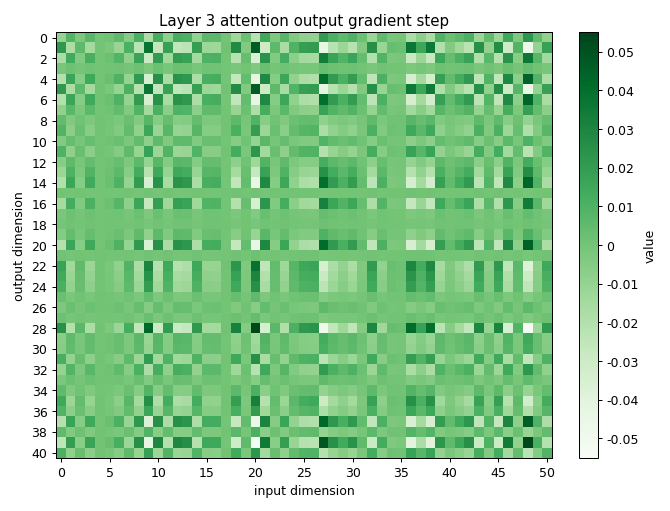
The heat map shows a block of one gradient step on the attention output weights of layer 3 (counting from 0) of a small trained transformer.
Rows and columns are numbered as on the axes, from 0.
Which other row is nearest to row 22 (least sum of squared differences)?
35
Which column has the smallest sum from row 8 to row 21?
20
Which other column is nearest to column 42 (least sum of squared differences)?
8
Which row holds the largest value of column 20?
28
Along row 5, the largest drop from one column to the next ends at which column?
21
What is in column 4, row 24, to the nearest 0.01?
0
